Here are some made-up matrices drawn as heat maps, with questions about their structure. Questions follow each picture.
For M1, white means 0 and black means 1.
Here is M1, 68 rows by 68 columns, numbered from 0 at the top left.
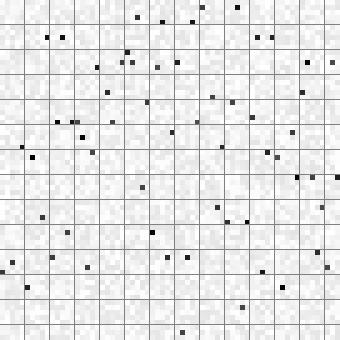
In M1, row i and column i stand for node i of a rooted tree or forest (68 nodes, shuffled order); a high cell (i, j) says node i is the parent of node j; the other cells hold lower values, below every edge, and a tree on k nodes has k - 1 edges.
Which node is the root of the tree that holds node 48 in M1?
7
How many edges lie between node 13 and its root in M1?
2
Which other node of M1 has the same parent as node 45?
49
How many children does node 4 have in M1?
2
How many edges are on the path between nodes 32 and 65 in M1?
7
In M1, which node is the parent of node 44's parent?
20
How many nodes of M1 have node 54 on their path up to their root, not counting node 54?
3
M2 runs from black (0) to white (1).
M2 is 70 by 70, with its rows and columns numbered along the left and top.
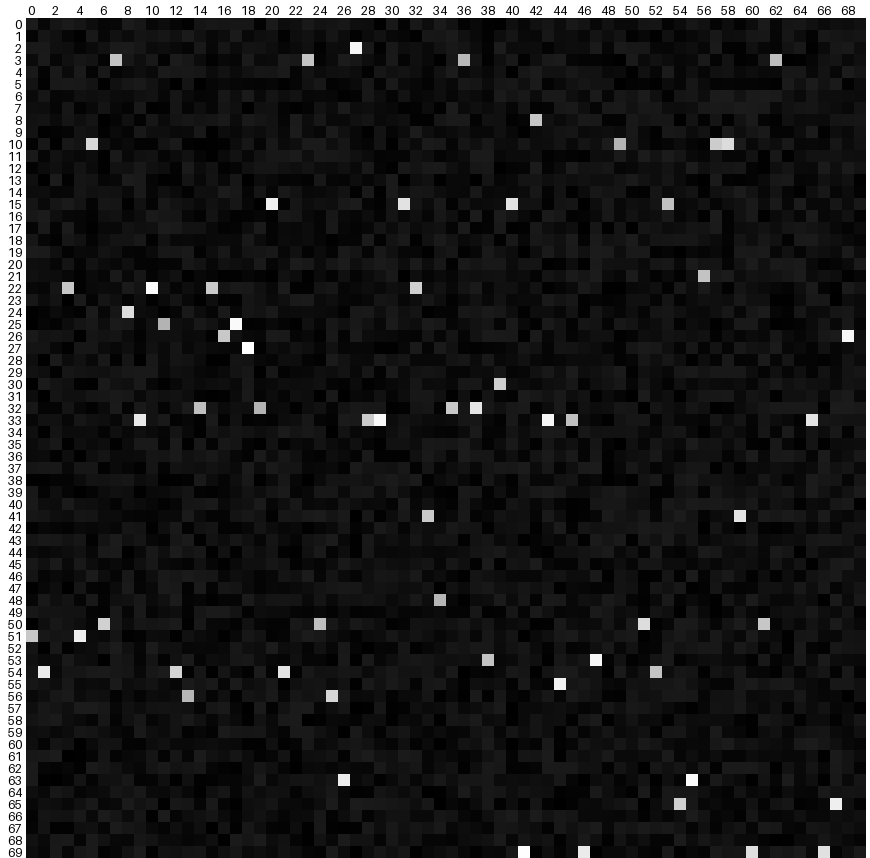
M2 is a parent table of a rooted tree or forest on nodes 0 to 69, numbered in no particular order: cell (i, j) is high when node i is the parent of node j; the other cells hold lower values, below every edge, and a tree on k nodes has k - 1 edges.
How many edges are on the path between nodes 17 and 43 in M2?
7
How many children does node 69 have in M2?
4
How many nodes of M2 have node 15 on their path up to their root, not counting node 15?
6
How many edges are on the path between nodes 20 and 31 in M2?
2
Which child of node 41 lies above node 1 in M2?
33
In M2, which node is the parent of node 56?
21
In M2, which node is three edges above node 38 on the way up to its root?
22
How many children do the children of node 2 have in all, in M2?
1
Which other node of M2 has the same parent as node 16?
68
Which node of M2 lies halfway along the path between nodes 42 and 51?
24
